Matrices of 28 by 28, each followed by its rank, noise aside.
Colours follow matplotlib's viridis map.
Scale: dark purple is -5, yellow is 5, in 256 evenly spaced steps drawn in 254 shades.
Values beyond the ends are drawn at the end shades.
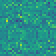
six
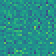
six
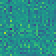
six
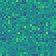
eight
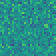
six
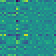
two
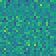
six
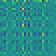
two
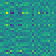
two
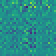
four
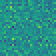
six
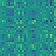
three
